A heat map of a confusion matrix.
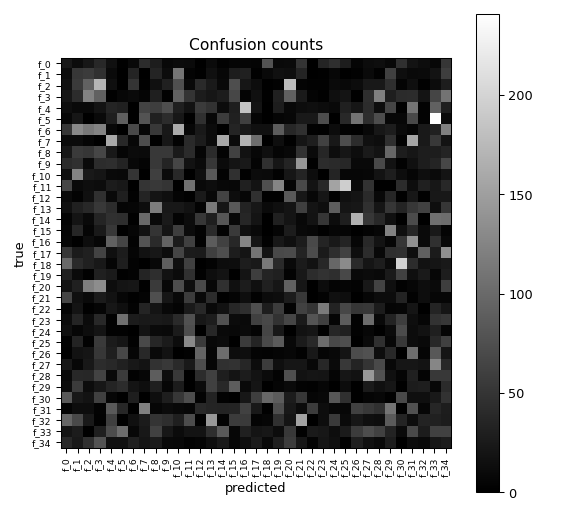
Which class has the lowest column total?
f_6
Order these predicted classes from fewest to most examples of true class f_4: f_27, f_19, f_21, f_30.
f_30, f_21, f_19, f_27
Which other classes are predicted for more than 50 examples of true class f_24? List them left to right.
f_11, f_18, f_30
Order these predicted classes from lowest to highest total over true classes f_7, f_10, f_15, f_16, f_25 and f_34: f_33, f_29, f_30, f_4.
f_30, f_33, f_29, f_4
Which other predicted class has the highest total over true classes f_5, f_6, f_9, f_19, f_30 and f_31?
f_33
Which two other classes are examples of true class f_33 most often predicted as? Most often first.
f_5, f_14
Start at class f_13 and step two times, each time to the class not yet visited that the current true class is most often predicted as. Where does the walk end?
f_29
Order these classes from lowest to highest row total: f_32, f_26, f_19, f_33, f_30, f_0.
f_0, f_19, f_26, f_30, f_33, f_32
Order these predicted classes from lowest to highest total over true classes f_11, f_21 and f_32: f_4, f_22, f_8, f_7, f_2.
f_22, f_2, f_7, f_4, f_8
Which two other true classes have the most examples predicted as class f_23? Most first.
f_22, f_25
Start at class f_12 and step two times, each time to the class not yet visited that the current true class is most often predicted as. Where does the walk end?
f_3
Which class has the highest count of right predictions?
f_16
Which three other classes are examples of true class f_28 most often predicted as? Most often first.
f_27, f_8, f_20
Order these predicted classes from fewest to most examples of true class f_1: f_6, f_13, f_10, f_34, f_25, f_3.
f_25, f_13, f_6, f_3, f_34, f_10
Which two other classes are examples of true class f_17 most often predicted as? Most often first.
f_34, f_32
